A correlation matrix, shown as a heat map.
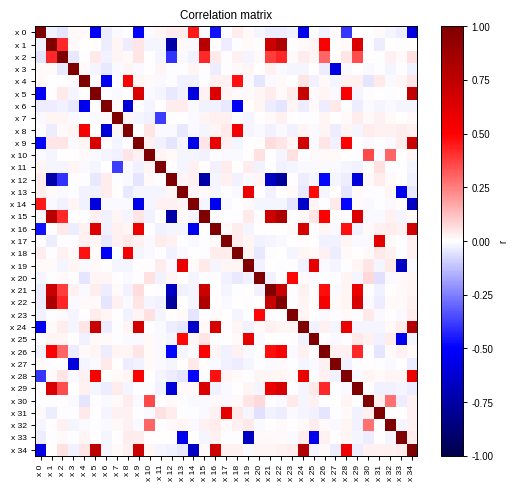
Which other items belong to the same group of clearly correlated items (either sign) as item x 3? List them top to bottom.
x 27
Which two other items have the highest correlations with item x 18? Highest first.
x 8, x 4
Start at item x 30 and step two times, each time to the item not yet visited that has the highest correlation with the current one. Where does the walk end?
x 32
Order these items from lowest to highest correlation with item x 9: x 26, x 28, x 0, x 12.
x 0, x 12, x 26, x 28
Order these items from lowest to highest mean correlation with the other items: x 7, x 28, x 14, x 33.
x 14, x 33, x 7, x 28
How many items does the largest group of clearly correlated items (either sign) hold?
8
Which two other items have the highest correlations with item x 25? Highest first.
x 19, x 13
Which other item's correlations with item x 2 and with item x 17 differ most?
x 31
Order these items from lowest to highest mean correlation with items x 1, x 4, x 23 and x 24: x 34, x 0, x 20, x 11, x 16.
x 0, x 11, x 20, x 16, x 34
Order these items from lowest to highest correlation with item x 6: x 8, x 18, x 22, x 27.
x 8, x 18, x 22, x 27
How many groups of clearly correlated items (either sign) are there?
9
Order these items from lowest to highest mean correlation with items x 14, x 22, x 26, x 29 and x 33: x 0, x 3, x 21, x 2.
x 3, x 0, x 2, x 21
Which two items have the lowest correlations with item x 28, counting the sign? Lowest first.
x 14, x 0
